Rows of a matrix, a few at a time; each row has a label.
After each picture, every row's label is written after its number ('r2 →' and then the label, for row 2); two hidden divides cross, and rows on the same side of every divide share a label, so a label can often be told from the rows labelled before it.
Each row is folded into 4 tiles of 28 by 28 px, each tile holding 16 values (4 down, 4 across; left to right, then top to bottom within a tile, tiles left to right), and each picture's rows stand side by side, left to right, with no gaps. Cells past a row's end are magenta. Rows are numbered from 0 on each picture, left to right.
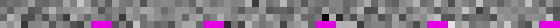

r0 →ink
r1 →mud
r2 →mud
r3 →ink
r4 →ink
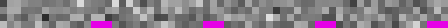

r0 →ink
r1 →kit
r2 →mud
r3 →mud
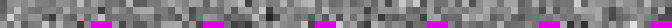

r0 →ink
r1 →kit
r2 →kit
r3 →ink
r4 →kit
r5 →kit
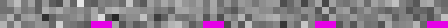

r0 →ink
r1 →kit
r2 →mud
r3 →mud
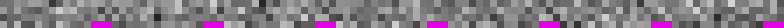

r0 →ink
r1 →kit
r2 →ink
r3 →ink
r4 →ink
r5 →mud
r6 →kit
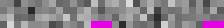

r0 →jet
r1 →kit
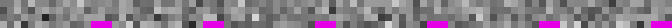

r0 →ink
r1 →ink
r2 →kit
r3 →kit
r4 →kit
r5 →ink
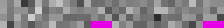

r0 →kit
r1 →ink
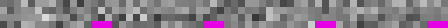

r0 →mud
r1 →kit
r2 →jet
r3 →kit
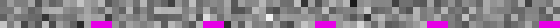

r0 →ink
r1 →ink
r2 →mud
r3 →jet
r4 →mud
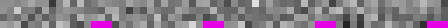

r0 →ink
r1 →mud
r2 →ink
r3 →kit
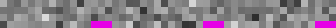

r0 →mud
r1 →ink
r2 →jet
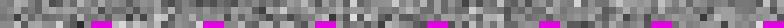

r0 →ink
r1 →jet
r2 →ink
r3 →kit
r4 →mud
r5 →kit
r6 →jet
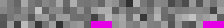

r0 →mud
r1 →jet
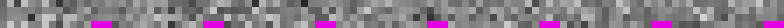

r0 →jet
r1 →mud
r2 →mud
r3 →mud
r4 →ink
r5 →kit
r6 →kit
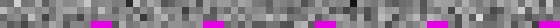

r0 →kit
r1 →jet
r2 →mud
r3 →jet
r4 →kit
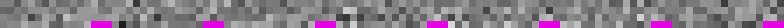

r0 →jet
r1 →kit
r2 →jet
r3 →ink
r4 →ink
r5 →ink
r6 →ink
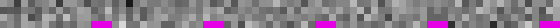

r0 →jet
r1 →jet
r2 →mud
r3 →kit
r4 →mud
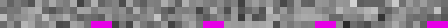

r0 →mud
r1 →mud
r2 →jet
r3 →kit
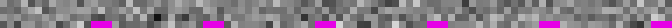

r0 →mud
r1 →kit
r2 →mud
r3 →ink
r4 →jet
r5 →ink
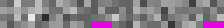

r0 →kit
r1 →mud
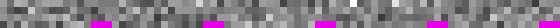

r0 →mud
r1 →kit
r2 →jet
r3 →kit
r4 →jet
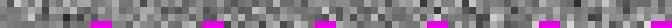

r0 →kit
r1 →mud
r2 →mud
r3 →ink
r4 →jet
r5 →jet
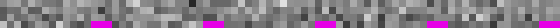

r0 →ink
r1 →mud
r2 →kit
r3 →kit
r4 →kit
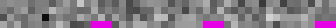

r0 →ink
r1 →jet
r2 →jet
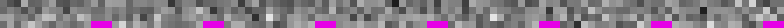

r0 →jet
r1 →jet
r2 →jet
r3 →jet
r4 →jet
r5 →mud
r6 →ink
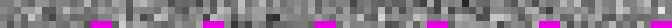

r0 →kit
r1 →jet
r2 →kit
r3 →jet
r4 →jet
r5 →kit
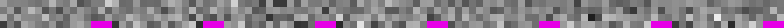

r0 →mud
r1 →mud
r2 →ink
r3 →mud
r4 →mud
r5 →jet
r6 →mud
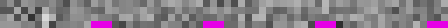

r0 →jet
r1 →kit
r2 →kit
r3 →mud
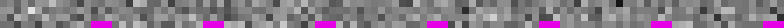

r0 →mud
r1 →jet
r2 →ink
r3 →ink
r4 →mud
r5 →jet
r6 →ink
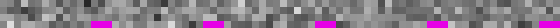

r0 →jet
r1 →ink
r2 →kit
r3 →mud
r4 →ink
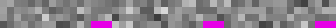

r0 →mud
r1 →ink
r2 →mud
